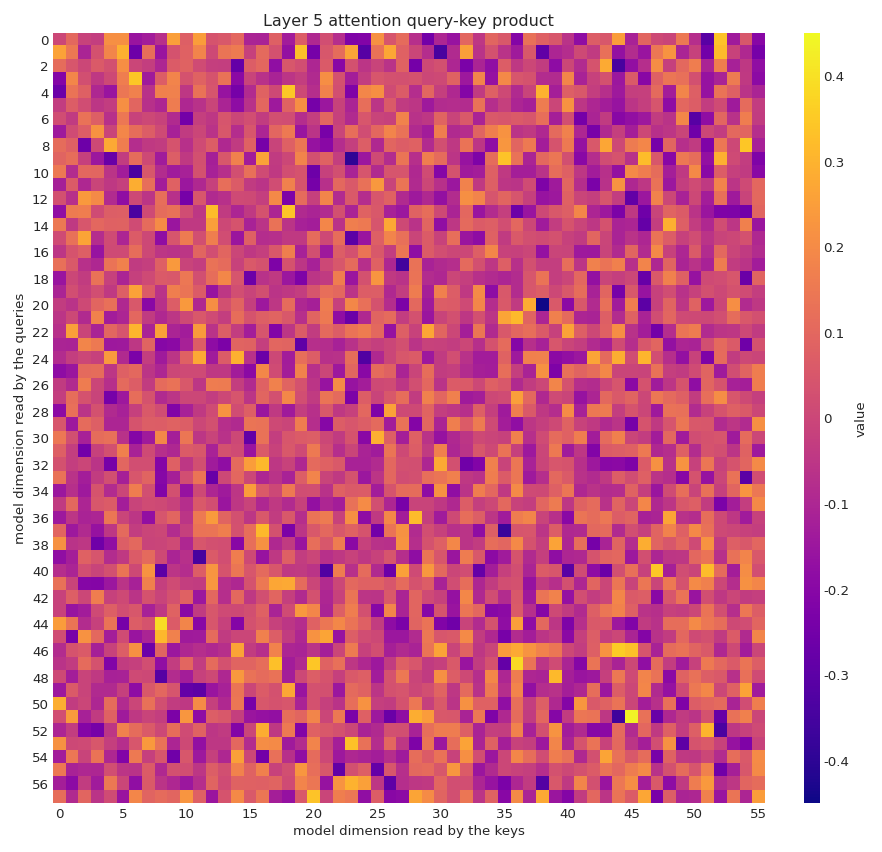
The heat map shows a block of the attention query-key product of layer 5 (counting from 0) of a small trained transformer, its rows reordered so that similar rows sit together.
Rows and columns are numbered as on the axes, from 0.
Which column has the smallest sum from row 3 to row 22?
51
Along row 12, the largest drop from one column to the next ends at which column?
18
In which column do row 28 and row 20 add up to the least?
38
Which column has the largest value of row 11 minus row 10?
6
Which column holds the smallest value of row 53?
49
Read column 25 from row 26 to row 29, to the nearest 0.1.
0 0 -0.2 0.1
